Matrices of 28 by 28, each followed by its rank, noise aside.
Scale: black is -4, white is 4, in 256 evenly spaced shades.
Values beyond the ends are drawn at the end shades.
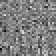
seven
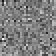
seven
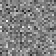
eight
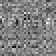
four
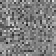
eight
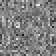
six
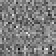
eight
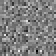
four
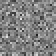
six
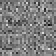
five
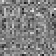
five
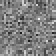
seven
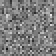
eight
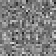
seven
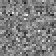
six
